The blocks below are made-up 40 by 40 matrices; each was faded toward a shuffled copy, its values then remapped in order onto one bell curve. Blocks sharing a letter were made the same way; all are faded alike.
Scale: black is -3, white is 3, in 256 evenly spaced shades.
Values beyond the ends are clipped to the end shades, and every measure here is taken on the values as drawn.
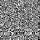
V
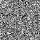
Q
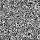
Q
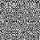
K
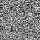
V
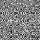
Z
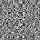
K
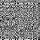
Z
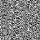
V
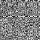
Z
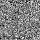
Q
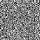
V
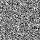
Q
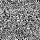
Q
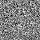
Q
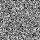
Q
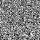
Q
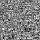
V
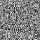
V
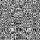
K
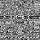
Z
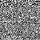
Q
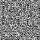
V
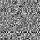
Z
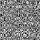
K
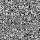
Q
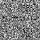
V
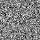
Q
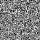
Q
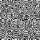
Z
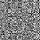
K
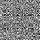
Z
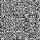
V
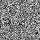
Q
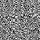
V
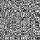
K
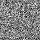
Q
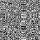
K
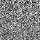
Q
